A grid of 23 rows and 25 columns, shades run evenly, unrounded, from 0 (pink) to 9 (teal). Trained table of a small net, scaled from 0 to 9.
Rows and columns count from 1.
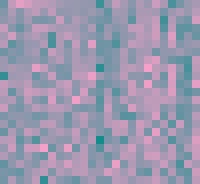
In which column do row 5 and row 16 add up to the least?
18
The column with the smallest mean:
20
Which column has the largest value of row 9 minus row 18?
24
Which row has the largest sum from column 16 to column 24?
15
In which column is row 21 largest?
23
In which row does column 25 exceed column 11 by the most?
12
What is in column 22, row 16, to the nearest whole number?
6
